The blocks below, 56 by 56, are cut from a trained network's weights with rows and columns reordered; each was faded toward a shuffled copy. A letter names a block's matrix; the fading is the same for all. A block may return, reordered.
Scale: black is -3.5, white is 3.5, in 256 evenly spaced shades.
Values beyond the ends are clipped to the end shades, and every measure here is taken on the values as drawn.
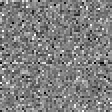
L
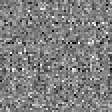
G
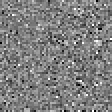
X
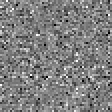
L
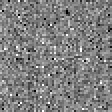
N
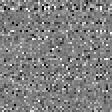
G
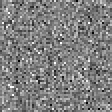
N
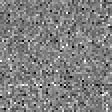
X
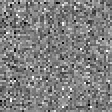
L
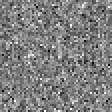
N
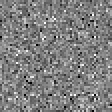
X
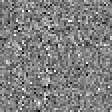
L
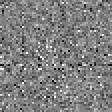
X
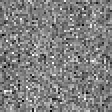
N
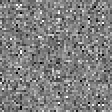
L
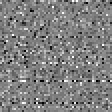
G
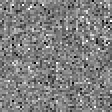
N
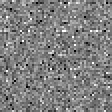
X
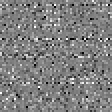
G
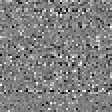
G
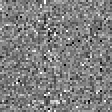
L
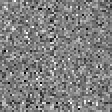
L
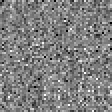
N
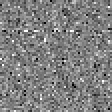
X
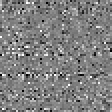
G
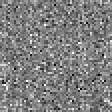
N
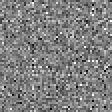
L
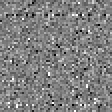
X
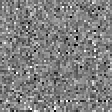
L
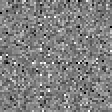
X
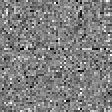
L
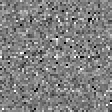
X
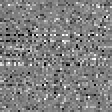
G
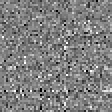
L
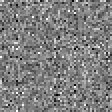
L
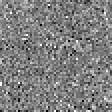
X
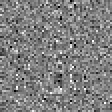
L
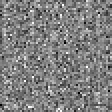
N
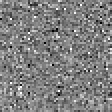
L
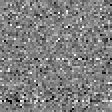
G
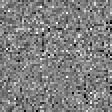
X
